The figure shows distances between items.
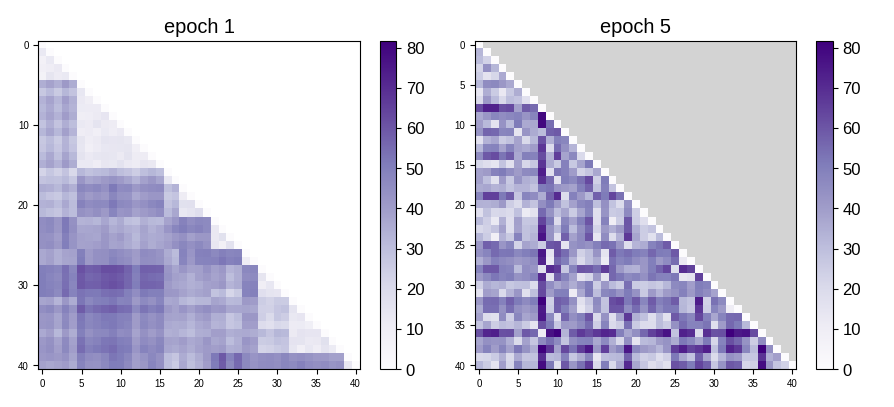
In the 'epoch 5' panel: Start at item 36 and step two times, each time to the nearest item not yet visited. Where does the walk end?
28
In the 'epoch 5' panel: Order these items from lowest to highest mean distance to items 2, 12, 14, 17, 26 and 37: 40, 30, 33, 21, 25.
21, 30, 40, 33, 25
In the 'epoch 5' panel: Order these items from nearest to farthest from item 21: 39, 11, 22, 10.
22, 39, 10, 11
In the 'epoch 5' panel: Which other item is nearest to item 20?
37
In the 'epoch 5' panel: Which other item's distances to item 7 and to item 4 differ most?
1
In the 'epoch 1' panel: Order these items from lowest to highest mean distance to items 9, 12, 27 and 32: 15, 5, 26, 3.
15, 5, 26, 3
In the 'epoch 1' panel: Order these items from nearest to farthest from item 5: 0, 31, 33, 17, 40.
0, 17, 40, 31, 33
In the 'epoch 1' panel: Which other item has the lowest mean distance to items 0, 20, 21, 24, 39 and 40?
19
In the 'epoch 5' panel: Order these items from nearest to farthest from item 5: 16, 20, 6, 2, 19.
20, 19, 6, 16, 2
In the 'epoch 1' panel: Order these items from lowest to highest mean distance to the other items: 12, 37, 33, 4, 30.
12, 4, 37, 33, 30
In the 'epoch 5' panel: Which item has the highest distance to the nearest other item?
38
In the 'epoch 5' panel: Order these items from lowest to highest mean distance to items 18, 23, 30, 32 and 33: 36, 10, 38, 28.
10, 38, 28, 36
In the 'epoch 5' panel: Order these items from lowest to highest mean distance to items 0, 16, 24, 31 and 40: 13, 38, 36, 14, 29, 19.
13, 29, 38, 14, 19, 36
